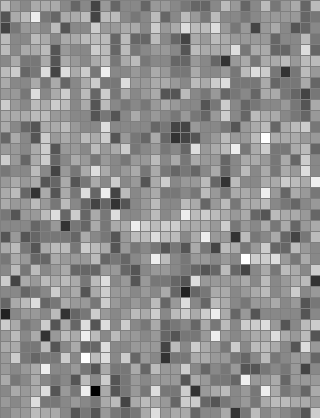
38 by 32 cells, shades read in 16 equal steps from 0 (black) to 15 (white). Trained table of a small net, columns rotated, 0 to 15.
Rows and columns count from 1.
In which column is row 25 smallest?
25
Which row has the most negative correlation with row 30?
20
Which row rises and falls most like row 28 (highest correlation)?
2
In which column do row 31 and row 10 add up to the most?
9
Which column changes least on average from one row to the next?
15
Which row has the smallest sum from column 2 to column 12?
22
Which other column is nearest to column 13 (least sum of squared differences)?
21
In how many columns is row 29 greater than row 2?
16
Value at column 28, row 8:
6
